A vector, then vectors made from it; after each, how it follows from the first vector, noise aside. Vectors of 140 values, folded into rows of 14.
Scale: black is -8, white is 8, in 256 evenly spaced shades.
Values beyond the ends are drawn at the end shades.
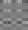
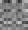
negated, scaled up.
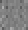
wrapped around, negated, partly zeroed.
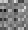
wrapped around, negated, scaled up.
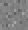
wrapped around, negated, partly zeroed.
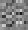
wrapped around, scaled up.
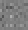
wrapped around, partly zeroed.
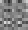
negated, scaled up.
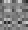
scaled up.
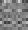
scaled up.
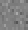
wrapped around, negated, partly zeroed.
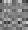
scaled up.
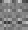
scaled up.
